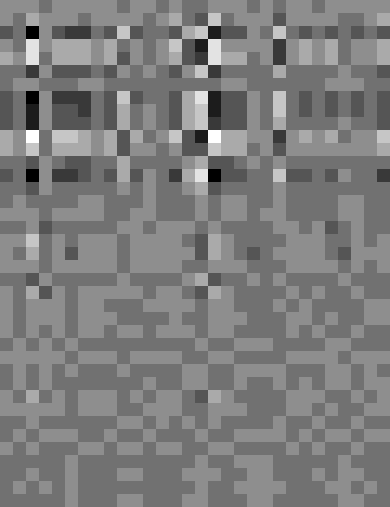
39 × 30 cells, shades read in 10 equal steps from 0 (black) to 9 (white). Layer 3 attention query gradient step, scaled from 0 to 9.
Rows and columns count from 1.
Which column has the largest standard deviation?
3
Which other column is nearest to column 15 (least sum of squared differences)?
10
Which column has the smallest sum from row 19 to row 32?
16
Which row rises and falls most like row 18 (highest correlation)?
33
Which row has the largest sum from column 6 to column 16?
11
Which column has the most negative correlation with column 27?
13
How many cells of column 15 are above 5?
5
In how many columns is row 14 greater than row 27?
5
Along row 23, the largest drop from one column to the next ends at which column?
4
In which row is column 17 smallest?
14
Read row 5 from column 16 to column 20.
2 8 6 6 4
